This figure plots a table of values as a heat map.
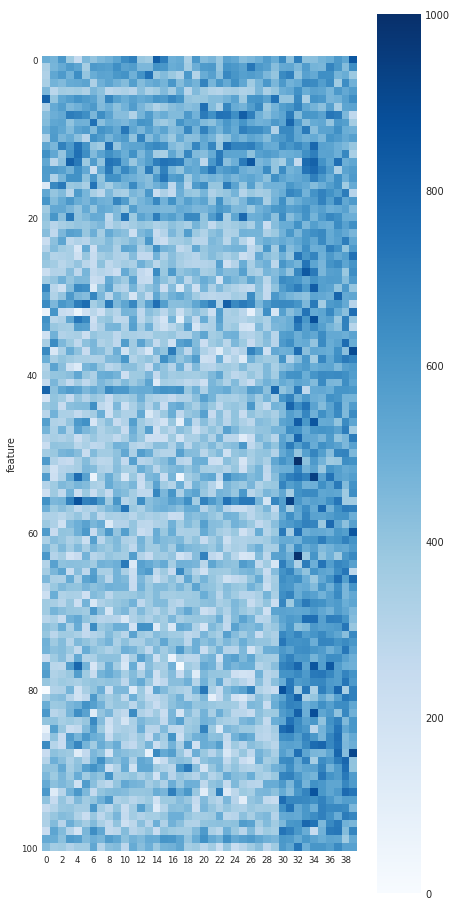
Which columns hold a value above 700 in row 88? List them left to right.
32, 37, 39
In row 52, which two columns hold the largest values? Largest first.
32, 36
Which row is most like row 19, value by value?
3
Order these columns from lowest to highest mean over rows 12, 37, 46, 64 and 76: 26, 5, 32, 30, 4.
5, 26, 4, 30, 32
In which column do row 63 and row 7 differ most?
25
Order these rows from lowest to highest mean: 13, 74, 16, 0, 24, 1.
24, 74, 16, 0, 1, 13
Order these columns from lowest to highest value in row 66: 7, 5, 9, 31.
7, 9, 5, 31
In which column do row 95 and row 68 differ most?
14
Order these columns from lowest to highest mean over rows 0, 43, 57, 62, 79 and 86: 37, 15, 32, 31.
15, 31, 32, 37
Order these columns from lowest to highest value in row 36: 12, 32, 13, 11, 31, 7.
7, 11, 13, 32, 12, 31
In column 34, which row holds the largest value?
53
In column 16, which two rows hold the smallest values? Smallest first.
76, 72
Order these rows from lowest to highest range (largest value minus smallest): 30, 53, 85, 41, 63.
41, 30, 85, 63, 53
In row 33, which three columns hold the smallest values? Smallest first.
17, 15, 6
